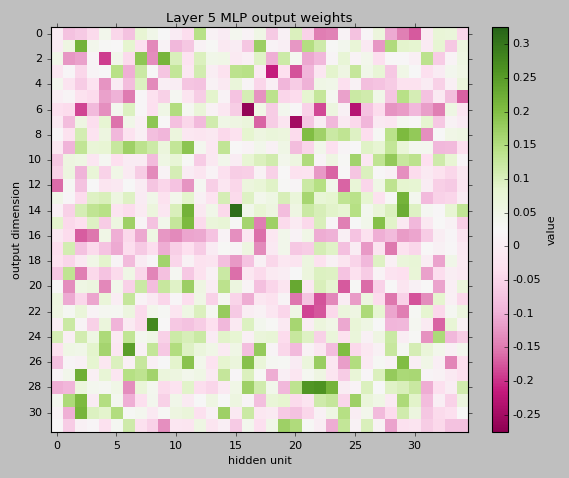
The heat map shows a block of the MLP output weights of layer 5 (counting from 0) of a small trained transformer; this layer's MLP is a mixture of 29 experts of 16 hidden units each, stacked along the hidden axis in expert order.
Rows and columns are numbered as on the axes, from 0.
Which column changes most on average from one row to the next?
22
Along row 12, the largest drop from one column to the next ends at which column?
24
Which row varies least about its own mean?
4
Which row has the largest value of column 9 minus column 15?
18
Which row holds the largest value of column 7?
2
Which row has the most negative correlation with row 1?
0
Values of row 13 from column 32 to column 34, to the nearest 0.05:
-0.05 -0.05 0
